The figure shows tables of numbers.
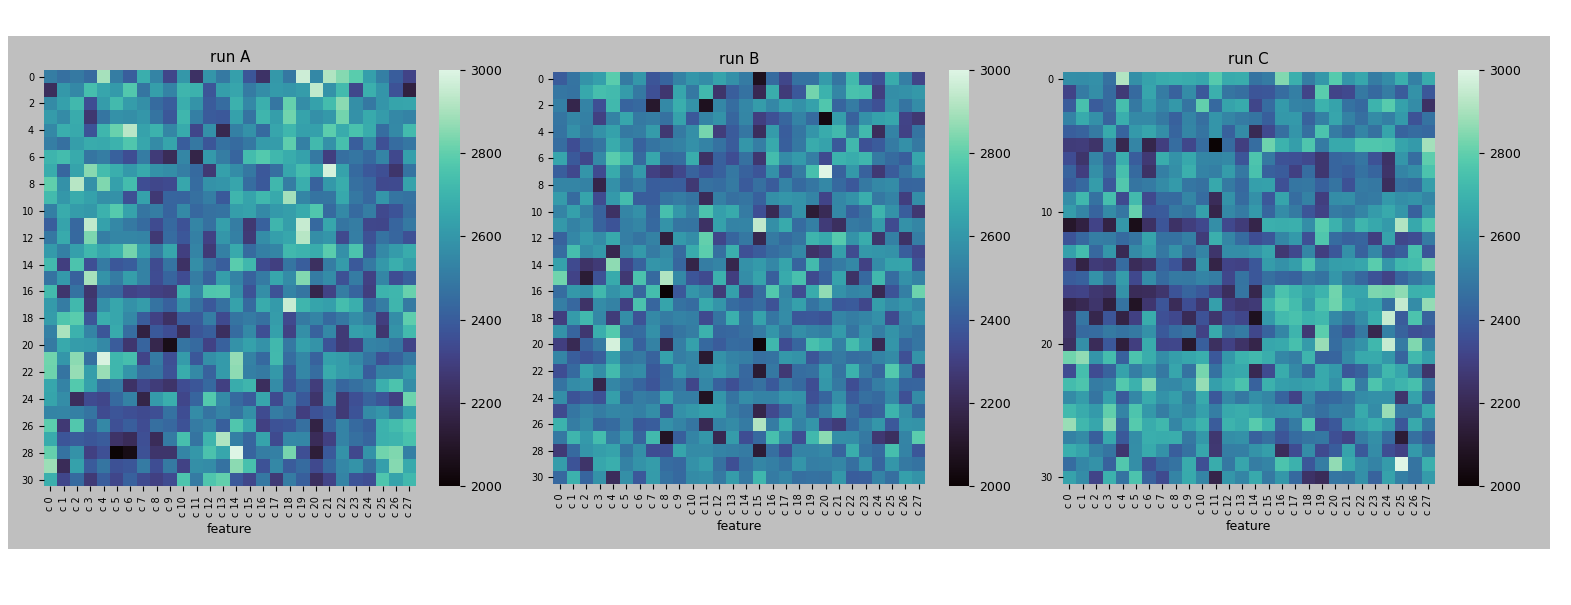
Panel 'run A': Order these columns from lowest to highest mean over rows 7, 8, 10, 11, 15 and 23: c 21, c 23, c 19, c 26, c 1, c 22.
c 26, c 23, c 22, c 1, c 21, c 19
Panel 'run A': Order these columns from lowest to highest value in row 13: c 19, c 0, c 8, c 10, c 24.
c 10, c 24, c 8, c 0, c 19
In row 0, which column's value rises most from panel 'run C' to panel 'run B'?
c 3
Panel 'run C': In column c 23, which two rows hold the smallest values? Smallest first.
19, 12
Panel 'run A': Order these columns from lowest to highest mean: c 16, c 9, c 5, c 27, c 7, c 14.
c 9, c 7, c 16, c 5, c 27, c 14
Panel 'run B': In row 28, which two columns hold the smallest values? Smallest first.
c 15, c 0
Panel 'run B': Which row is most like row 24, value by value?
21
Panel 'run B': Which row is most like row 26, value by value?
11
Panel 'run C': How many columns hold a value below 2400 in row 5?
9
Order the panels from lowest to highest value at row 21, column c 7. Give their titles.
run A, run B, run C
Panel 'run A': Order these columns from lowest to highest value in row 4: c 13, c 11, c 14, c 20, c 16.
c 13, c 11, c 16, c 14, c 20
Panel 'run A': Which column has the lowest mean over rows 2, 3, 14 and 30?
c 3
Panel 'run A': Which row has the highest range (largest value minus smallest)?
28
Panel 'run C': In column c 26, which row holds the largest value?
20
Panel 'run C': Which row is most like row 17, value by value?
11
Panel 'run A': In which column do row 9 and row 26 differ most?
c 18
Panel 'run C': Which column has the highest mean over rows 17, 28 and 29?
c 25
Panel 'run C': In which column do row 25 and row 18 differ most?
c 14
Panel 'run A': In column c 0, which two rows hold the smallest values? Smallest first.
1, 11
